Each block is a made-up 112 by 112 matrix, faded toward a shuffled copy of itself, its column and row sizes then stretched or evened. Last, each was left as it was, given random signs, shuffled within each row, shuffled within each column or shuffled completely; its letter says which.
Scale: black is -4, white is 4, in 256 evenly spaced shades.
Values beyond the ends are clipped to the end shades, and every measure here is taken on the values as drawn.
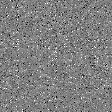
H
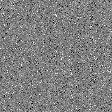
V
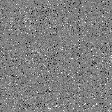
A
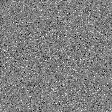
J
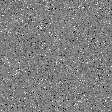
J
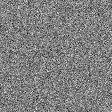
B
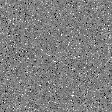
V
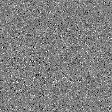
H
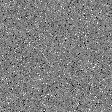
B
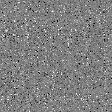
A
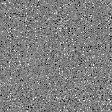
A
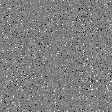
H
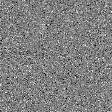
H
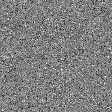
V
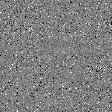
H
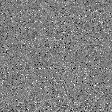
H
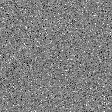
B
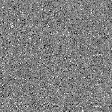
A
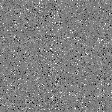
H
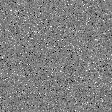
B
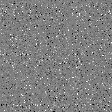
H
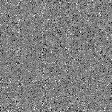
A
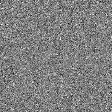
H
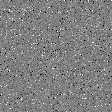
J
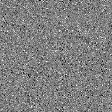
A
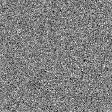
V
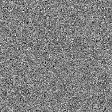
H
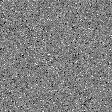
B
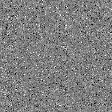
H
